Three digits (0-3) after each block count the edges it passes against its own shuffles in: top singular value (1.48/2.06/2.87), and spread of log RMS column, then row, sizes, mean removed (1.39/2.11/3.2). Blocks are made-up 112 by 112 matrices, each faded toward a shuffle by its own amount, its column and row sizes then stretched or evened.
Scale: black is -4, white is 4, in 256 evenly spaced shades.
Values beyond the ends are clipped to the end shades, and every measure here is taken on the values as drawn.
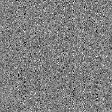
1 2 0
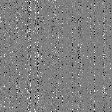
0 3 1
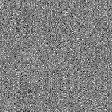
2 0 0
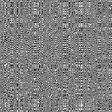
3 3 1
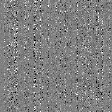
0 3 1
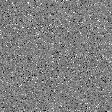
1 0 1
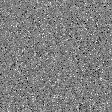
0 0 0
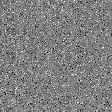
1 0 0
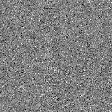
1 1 0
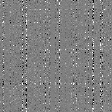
1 3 1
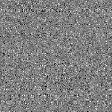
2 1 2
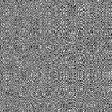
3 2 0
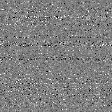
1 0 2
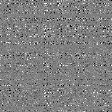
1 2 3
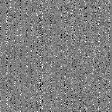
0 3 1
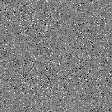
1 1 1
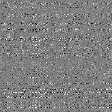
2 1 3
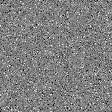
1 0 0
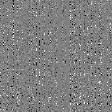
0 3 1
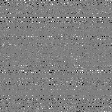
1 1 3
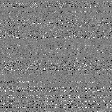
2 1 3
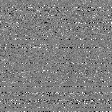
0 0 3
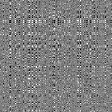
3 3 2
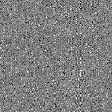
2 1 0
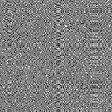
3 1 1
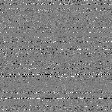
1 0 3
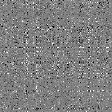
2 2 2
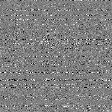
0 1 3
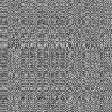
3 2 2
